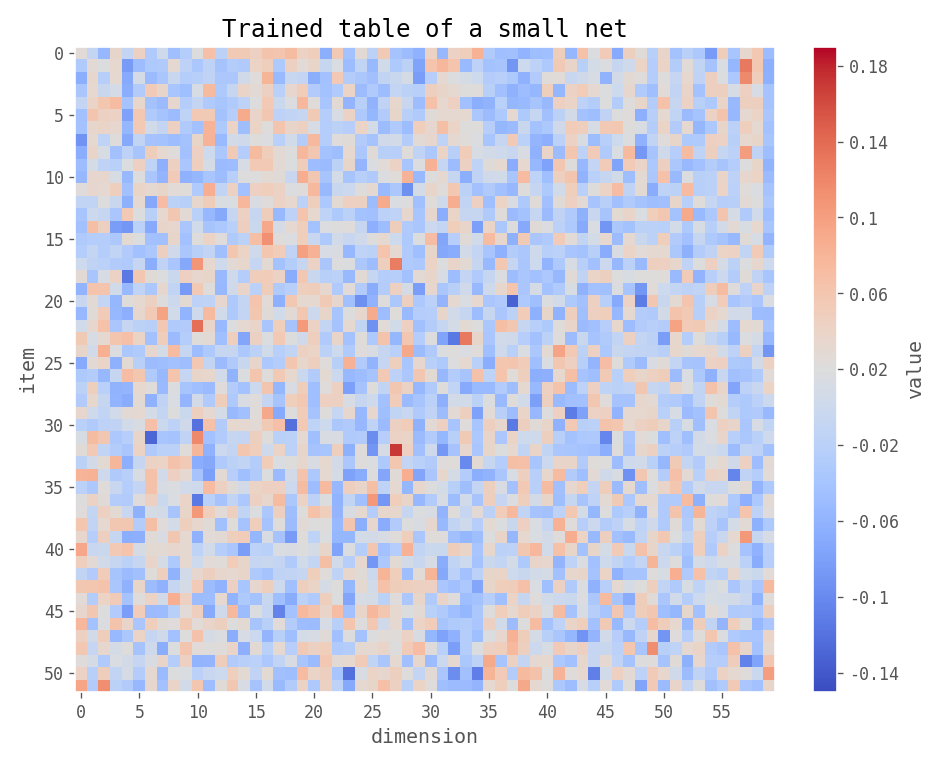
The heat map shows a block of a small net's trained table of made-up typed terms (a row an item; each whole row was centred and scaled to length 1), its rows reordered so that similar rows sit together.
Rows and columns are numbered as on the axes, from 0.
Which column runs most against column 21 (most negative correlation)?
58
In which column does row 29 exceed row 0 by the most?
54
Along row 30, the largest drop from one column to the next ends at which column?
18
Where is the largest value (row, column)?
32, 27
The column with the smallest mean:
4
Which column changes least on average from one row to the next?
21
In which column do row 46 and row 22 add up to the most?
10
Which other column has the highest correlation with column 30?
50
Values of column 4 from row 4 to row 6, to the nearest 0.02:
-0.04 -0.08 -0.06
